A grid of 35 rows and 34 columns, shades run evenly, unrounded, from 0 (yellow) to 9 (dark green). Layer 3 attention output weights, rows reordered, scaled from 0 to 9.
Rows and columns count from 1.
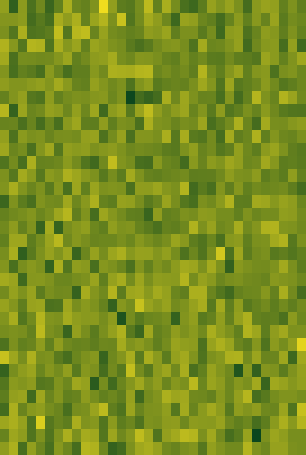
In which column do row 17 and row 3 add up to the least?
7
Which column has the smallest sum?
21
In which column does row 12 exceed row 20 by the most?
25
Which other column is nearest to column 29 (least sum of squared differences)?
26
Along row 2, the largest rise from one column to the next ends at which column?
15
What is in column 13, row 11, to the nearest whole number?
5
